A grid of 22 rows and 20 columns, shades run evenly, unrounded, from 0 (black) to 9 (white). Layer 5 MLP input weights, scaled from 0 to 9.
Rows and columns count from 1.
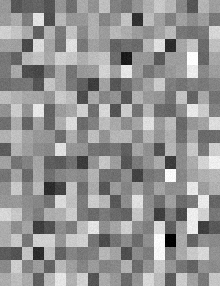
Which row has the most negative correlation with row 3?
9
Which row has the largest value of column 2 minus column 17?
17
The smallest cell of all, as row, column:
19, 16
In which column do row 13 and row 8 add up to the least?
8
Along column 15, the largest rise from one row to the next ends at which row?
18
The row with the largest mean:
22
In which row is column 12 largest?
6
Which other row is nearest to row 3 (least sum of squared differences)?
11
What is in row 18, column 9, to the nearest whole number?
8
